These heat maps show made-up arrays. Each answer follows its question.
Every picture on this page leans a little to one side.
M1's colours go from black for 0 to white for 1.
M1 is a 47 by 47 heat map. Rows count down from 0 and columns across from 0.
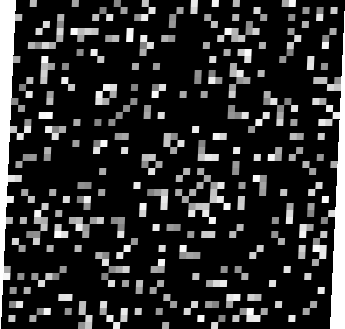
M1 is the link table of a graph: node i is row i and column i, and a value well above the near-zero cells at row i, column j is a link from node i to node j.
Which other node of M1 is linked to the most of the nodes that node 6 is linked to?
node 22
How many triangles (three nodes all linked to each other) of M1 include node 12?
7
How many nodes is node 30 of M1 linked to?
8
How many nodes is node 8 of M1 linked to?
7
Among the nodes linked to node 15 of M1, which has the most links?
node 31
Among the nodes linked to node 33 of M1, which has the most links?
node 4
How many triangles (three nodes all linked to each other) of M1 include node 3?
4
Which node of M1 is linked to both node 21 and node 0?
node 38
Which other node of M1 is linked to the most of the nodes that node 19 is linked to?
node 5
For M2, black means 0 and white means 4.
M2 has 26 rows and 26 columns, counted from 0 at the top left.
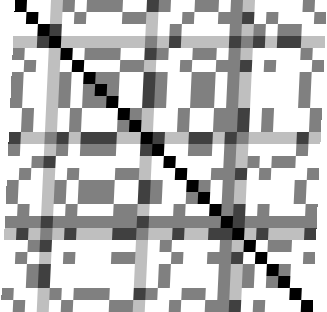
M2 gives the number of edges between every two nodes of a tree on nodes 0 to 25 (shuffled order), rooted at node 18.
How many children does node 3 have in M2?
5
